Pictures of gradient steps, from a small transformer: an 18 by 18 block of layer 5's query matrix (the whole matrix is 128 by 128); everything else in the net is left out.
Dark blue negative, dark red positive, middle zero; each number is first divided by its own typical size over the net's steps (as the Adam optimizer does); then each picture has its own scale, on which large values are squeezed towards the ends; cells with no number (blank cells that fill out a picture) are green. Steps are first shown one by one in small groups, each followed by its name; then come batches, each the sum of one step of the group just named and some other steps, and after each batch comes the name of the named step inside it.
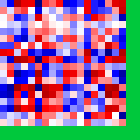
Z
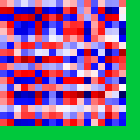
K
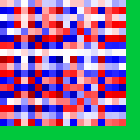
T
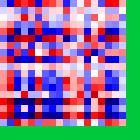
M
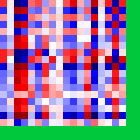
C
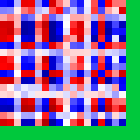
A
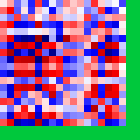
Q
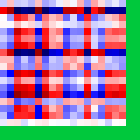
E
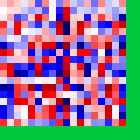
Z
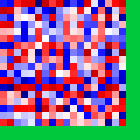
Z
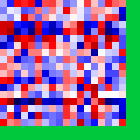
M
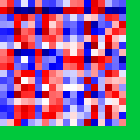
E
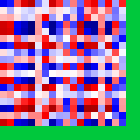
A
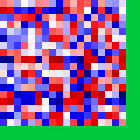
K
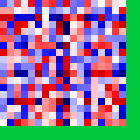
Z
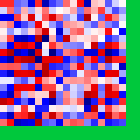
Q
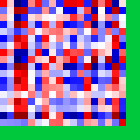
C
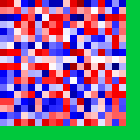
T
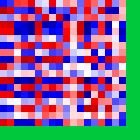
K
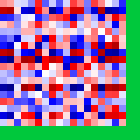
Q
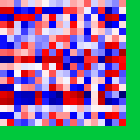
K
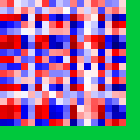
T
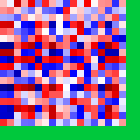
Z
